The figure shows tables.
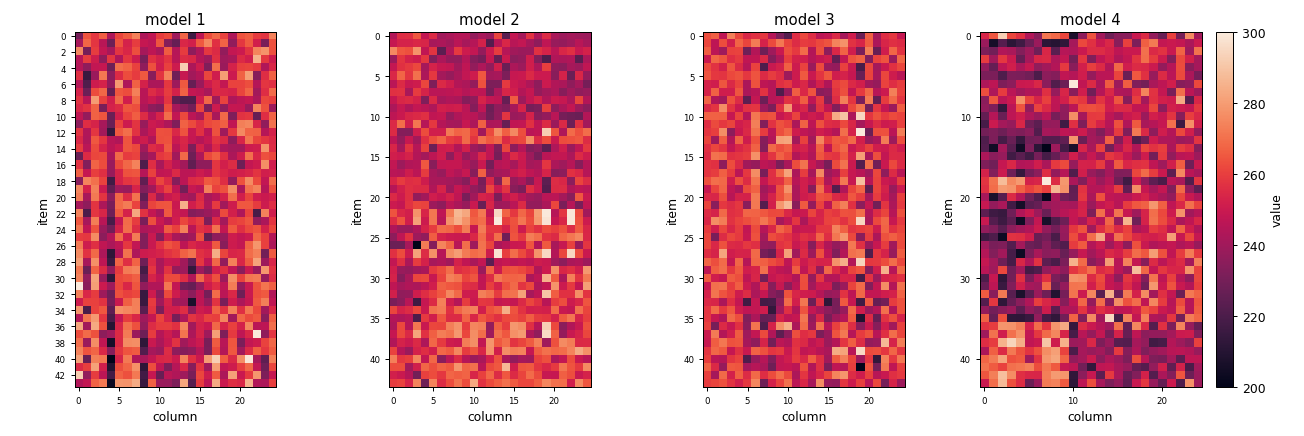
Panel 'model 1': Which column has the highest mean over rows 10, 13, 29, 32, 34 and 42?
0
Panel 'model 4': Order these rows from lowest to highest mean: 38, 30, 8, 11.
11, 30, 38, 8
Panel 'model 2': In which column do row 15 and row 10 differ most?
23
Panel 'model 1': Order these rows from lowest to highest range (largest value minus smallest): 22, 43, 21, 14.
14, 21, 22, 43
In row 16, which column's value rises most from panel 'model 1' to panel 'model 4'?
8
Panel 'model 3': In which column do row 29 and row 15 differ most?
22
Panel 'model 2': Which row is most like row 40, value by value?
2
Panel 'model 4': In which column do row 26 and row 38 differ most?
3
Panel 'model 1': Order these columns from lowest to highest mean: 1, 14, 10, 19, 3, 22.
14, 1, 10, 3, 19, 22
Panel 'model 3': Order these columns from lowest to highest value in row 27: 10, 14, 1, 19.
1, 14, 19, 10
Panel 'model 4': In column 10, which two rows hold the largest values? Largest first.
6, 28
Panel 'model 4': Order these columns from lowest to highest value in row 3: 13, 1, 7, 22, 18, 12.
12, 1, 13, 7, 22, 18
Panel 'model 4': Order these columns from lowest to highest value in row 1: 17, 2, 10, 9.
9, 2, 17, 10
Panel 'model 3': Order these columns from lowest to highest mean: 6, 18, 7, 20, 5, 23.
7, 5, 20, 23, 18, 6
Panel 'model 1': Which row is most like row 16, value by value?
29
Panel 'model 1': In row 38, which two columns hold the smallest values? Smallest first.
4, 8
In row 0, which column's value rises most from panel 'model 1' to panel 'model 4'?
2
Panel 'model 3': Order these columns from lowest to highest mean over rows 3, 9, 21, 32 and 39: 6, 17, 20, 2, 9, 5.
20, 5, 9, 6, 17, 2
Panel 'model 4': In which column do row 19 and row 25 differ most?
2
